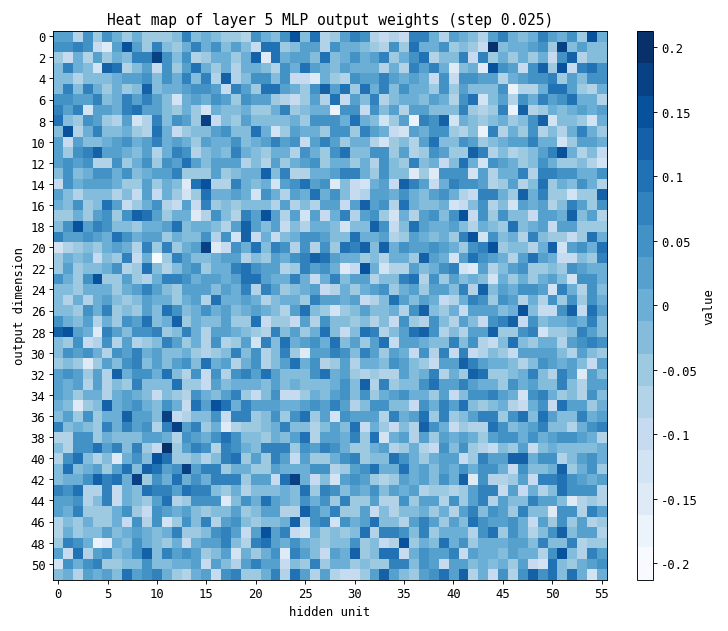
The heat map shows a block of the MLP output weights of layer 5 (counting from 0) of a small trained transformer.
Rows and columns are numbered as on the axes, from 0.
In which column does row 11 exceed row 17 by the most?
42
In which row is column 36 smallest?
8
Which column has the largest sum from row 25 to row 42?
11
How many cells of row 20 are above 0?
27
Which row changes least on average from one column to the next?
10
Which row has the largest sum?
41
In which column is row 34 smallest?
47
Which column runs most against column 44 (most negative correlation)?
4
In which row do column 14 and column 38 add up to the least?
13
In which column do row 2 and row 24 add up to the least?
50
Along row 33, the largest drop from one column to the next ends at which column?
32
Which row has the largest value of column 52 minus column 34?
17
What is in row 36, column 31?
0.025
